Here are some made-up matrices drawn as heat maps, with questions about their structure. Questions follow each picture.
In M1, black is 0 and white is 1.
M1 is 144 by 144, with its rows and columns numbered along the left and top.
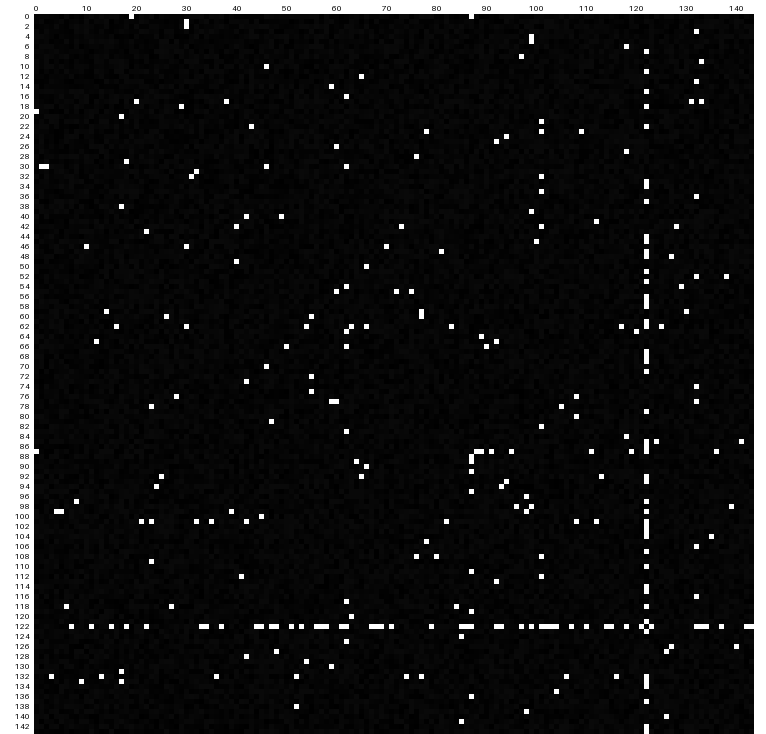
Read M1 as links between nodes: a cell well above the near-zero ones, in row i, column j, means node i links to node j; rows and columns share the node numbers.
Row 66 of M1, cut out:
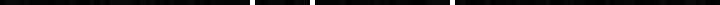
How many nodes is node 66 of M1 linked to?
3
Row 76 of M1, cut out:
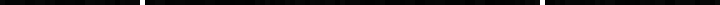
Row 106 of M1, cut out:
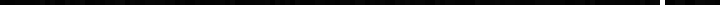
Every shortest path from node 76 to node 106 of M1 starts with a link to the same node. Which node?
node 108
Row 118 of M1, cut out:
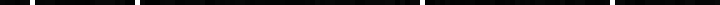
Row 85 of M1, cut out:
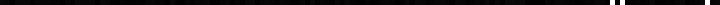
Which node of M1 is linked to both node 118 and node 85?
node 122
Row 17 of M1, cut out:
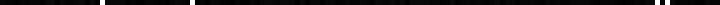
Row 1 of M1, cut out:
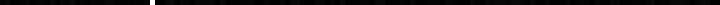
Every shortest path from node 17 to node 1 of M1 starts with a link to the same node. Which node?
node 133
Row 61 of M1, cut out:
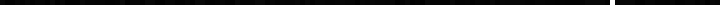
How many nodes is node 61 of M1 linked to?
1
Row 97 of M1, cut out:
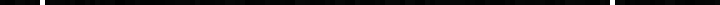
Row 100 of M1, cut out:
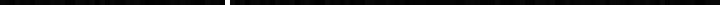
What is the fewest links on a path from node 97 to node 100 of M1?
3
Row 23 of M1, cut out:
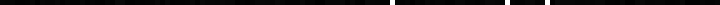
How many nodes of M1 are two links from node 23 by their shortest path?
9
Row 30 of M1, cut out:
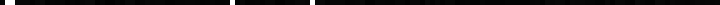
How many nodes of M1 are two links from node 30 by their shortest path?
10
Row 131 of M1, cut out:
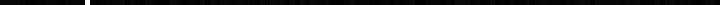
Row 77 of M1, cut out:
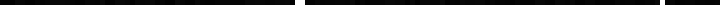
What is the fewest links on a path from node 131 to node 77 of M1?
5
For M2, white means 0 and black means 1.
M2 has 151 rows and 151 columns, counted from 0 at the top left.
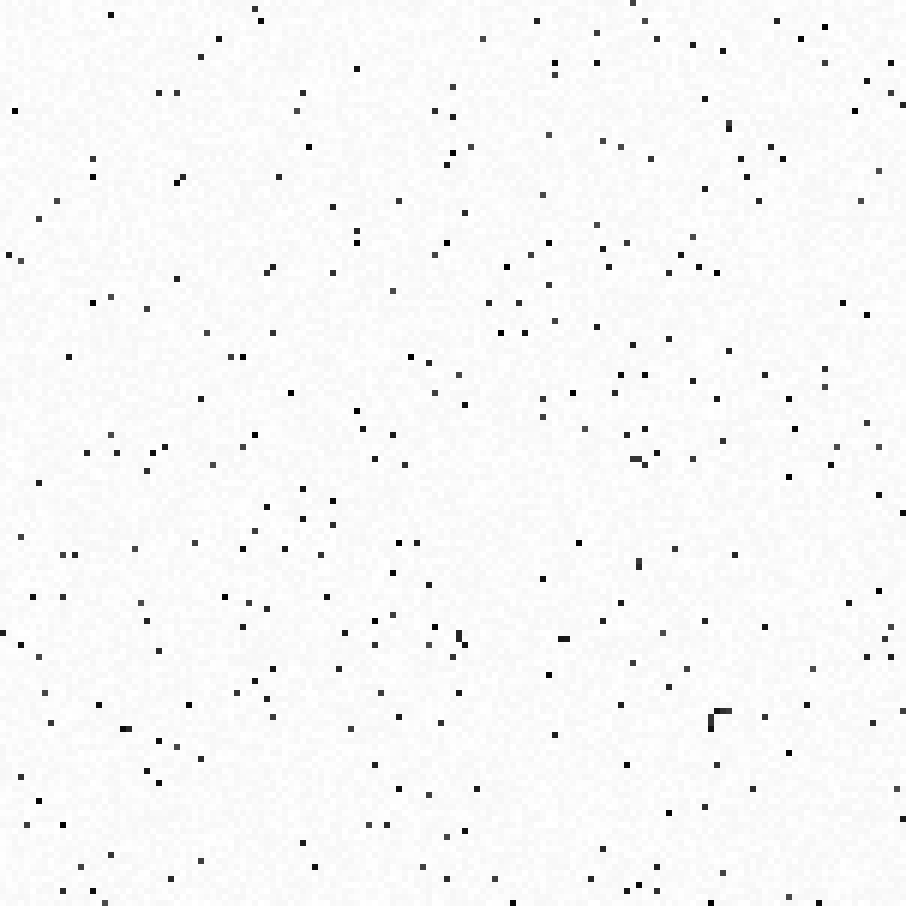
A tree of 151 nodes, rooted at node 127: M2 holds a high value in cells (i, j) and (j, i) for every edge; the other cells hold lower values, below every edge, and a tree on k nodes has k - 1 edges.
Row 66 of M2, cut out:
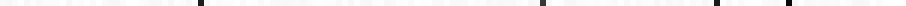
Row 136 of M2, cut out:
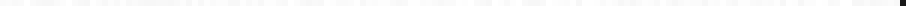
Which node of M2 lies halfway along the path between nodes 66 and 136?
118
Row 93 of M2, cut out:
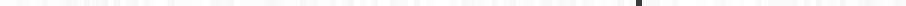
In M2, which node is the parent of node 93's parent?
76
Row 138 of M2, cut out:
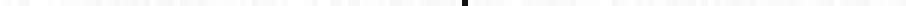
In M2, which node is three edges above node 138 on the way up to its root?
62
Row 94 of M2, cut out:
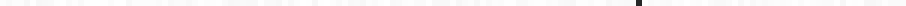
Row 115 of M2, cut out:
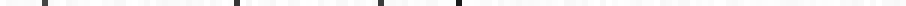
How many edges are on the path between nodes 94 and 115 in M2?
3
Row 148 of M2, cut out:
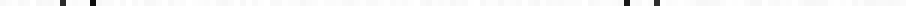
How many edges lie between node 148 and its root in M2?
2
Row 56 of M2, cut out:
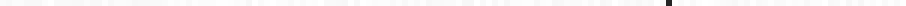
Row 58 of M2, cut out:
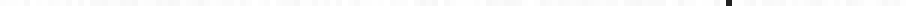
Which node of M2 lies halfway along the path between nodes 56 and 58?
119
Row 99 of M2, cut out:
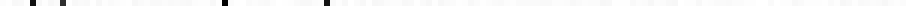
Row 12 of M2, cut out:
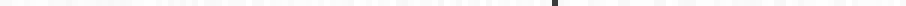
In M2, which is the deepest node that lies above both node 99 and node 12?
10
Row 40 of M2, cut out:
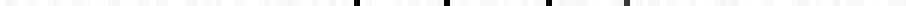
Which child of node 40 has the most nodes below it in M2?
74
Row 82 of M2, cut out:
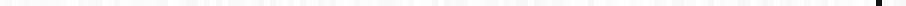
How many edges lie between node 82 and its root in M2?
5
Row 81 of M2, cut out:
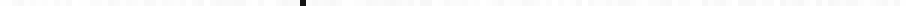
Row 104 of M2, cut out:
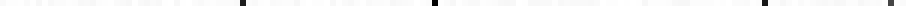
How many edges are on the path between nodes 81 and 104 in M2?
4
